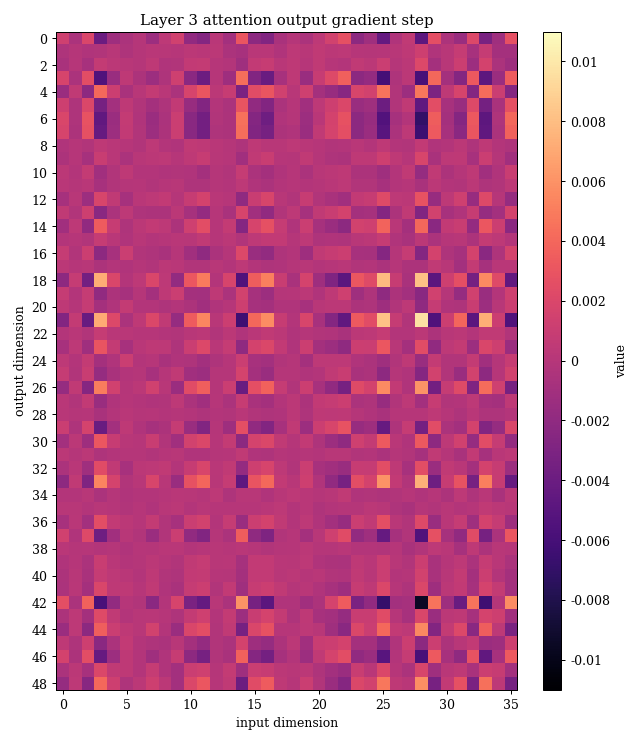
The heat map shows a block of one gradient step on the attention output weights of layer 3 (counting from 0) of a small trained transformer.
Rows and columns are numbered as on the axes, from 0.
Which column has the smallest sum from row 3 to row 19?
28
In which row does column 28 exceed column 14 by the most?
21
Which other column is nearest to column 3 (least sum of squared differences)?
25
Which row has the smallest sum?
42
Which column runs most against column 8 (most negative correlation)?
5
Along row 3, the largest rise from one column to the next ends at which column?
29
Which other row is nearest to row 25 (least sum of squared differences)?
19
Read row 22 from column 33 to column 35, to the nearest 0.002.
0 0 0
